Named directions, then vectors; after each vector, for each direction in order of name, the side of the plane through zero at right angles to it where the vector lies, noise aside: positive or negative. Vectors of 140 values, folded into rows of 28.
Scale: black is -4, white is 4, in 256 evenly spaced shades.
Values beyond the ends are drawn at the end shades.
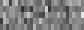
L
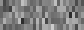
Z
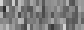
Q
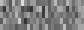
positive, positive, positive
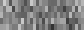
positive, positive, negative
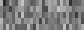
negative, positive, positive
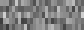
positive, negative, positive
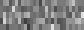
positive, negative, positive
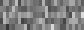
positive, negative, positive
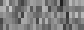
positive, negative, negative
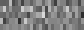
negative, negative, negative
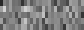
negative, negative, negative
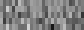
negative, positive, negative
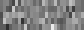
positive, negative, positive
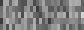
positive, negative, negative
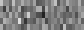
positive, positive, positive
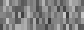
positive, negative, negative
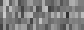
positive, negative, negative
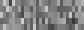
positive, positive, negative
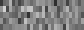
negative, negative, negative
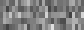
positive, negative, positive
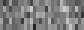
negative, negative, positive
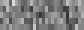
positive, positive, negative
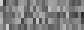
negative, positive, positive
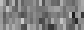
negative, positive, negative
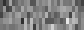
negative, negative, positive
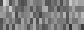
positive, negative, negative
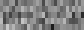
negative, positive, negative
